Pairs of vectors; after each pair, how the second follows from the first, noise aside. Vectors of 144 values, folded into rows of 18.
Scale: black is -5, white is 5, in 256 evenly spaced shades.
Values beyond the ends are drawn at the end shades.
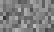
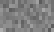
wrapped around, negated, shrunk.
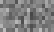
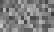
sign-scrambled.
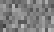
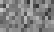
wrapped around.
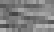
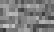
negated.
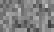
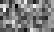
reversed, negated, scaled up.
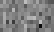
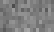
reversed, shrunk.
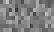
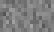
wrapped around, negated, shrunk.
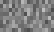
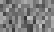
reversed, negated.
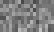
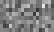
wrapped around.
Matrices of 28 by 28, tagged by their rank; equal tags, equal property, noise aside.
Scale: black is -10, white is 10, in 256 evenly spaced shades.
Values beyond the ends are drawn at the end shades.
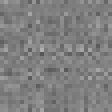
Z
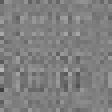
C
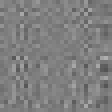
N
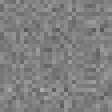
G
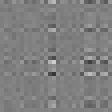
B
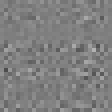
N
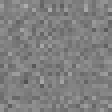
G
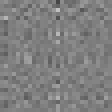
N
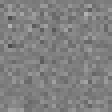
G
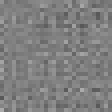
N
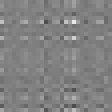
B
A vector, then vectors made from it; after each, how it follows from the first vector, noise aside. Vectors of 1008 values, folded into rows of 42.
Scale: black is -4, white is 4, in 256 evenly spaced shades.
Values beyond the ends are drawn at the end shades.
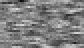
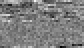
reversed, partly zeroed.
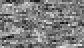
reversed, negated.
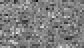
reversed, negated, partly zeroed.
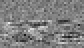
wrapped around, negated, partly zeroed.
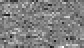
reversed, negated, partly zeroed.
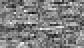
wrapped around, negated.
